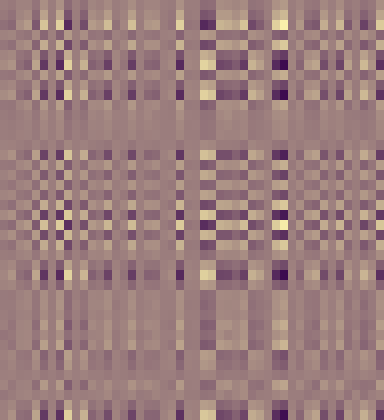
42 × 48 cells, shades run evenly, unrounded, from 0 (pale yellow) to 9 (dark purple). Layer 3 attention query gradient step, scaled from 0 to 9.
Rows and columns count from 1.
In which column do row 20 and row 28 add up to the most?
36
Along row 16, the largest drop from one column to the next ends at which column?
9
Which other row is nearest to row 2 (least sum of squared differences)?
35
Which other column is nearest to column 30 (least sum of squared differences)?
12
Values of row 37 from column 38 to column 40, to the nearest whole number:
5 4 4
